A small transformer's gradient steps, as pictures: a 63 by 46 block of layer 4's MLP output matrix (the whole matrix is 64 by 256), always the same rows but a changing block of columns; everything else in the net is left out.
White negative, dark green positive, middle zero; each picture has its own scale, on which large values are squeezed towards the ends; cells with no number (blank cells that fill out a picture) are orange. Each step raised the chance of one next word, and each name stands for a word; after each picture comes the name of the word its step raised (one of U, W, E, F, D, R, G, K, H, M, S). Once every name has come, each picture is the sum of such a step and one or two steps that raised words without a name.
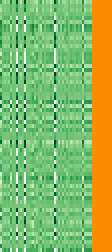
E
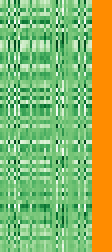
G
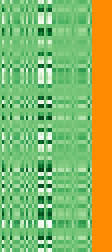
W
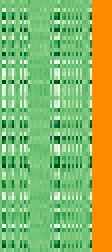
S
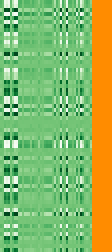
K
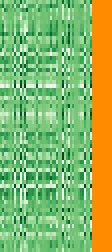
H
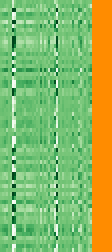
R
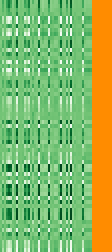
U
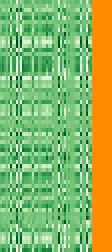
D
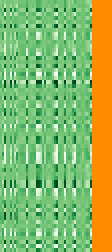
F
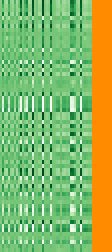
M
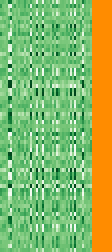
H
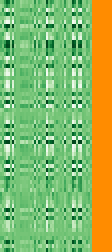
G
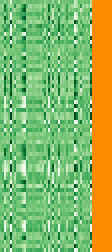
E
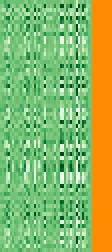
K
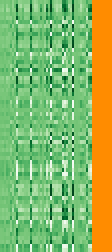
U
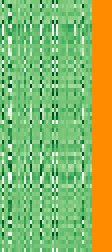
E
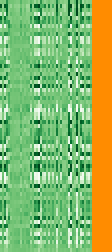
M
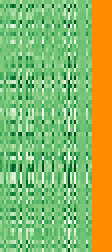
F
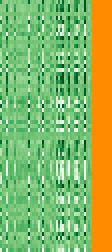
E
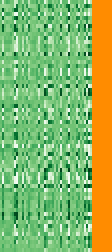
K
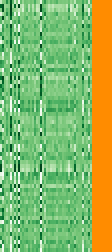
M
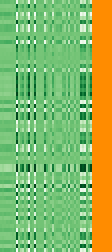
E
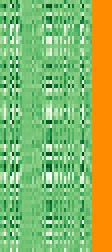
E
